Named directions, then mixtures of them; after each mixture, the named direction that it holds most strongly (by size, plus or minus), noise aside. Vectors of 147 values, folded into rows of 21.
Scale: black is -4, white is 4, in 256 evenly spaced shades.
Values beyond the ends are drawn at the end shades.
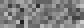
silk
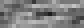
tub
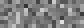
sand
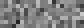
sand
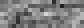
tub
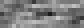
tub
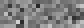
silk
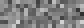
sand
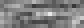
tub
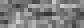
tub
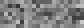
silk
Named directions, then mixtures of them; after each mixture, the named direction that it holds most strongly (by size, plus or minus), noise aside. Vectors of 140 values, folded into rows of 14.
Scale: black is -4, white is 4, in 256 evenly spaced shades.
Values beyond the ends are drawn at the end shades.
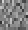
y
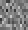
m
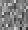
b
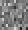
b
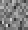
y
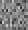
y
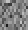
b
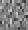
y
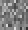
b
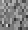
y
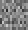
m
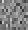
y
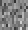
b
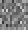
y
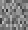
m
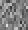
b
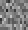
m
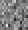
b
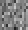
b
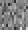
b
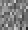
b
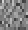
y
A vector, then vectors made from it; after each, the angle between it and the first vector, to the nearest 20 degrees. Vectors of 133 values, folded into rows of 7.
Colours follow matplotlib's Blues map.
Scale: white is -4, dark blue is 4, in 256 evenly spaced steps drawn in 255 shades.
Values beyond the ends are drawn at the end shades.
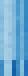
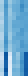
80 degrees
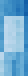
60 degrees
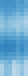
120 degrees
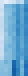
40 degrees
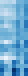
40 degrees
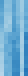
60 degrees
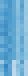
160 degrees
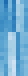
100 degrees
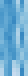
140 degrees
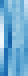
100 degrees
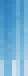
140 degrees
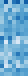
80 degrees
